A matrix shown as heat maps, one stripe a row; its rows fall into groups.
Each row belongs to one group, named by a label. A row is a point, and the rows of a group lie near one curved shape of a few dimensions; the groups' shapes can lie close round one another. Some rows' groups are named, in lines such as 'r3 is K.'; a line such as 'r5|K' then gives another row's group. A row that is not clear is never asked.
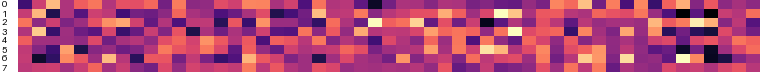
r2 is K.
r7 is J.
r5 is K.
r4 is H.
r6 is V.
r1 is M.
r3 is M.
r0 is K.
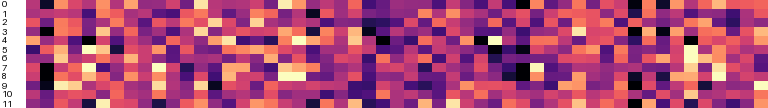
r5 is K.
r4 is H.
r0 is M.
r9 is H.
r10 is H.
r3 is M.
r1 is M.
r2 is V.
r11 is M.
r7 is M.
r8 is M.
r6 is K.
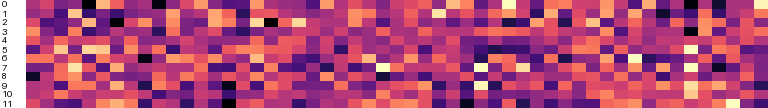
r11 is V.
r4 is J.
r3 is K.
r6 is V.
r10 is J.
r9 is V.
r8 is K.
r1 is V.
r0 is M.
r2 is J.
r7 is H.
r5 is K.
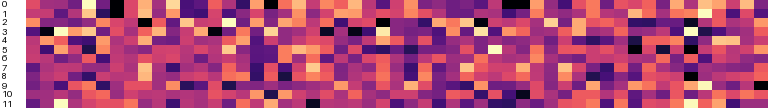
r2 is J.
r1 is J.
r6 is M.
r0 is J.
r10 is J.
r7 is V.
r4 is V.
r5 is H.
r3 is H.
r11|K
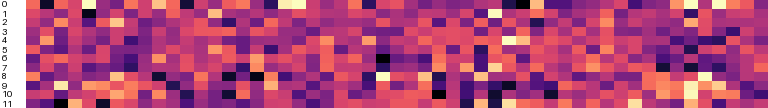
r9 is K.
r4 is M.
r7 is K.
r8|K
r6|K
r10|V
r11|V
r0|M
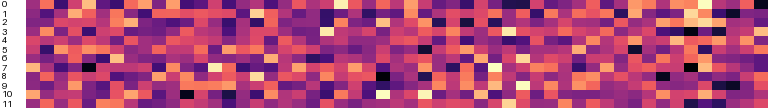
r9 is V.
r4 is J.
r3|M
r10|K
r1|V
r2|K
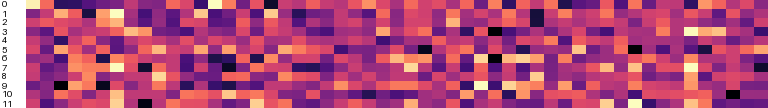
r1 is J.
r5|H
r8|M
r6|V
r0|H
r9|V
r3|K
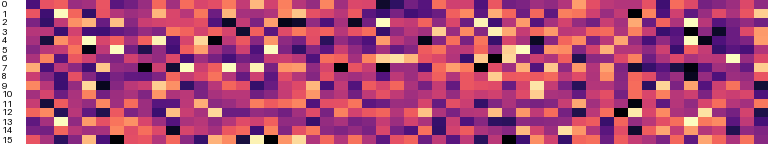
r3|K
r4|H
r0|K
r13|K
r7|J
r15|J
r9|M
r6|V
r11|M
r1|H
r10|M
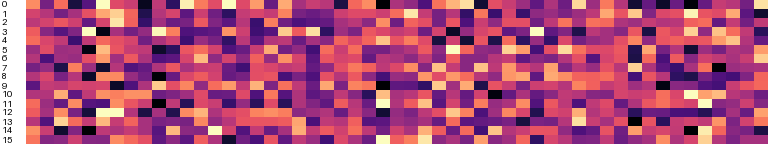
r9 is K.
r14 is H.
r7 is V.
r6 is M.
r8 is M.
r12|J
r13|M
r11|K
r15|K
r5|M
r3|M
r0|J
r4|V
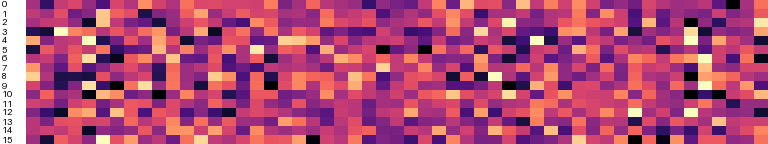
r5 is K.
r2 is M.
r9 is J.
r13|M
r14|V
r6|J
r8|H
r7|K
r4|M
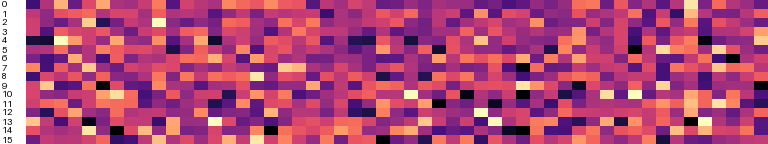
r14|J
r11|V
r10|V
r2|M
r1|H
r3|H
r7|M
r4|H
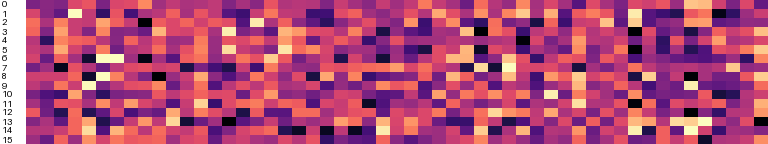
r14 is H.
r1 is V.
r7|V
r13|J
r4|M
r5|H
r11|M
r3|H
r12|K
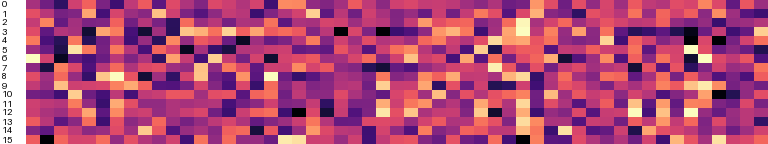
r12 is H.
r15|M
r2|M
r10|V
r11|H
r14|V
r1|M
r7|H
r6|H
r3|J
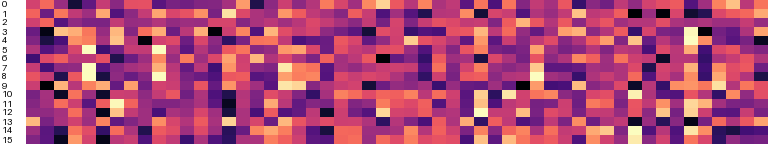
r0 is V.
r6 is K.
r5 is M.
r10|V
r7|M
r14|V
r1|H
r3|H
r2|M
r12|H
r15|V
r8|M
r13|H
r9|M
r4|V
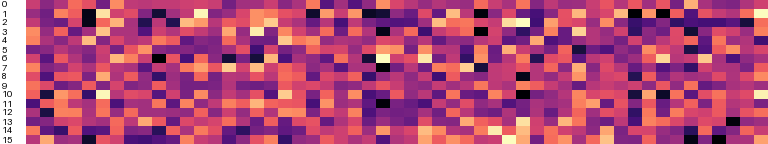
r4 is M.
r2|J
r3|J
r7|J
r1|M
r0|H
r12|M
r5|V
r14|K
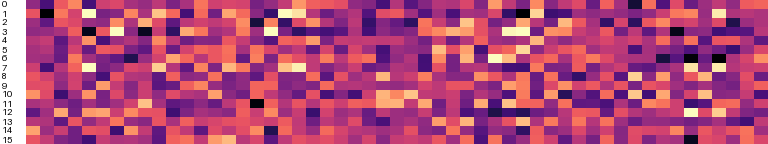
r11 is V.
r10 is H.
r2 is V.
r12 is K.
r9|M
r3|J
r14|J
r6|K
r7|M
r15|H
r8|H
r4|M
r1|M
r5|J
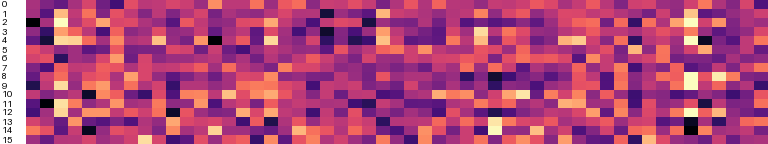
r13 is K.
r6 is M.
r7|H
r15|V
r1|H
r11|H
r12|K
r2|K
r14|H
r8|K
